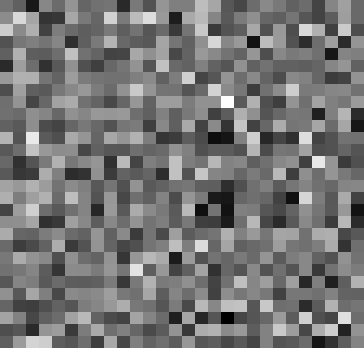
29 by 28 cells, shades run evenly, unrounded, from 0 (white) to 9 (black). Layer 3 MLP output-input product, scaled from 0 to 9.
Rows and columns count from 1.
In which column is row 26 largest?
24
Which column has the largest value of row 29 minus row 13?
20
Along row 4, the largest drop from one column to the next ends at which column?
21
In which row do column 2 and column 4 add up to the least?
29
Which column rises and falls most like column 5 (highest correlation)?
14
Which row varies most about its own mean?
12
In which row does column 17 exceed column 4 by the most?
17
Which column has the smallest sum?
11
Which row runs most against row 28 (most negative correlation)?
19
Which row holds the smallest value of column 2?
2
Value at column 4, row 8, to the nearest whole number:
6
